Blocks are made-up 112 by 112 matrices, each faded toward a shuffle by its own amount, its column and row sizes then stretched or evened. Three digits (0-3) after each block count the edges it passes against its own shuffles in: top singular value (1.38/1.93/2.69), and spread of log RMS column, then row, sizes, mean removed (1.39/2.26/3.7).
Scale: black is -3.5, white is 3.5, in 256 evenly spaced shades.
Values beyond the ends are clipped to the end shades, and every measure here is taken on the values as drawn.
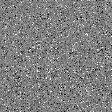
0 1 1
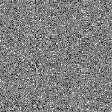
2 1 1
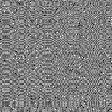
3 0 0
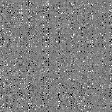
1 2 2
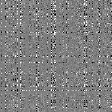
2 3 2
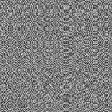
3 2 0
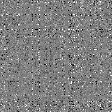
0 2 2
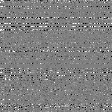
2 1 3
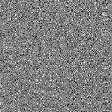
2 1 0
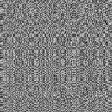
3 2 1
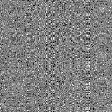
3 2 0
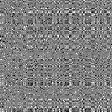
3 1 2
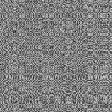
3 1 1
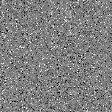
1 1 0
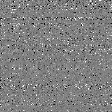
1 1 2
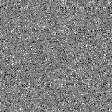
2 0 1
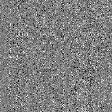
1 2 0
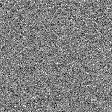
1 0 0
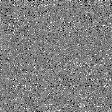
1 1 2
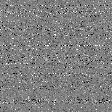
0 0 2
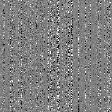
1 3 0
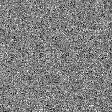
1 0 1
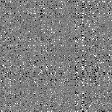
2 2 2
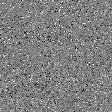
1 0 1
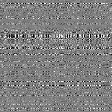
3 1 3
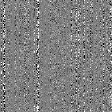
1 3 0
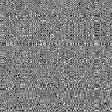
3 0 2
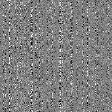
2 3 0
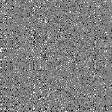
2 2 1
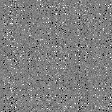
0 2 2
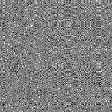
3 1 1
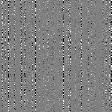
3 3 1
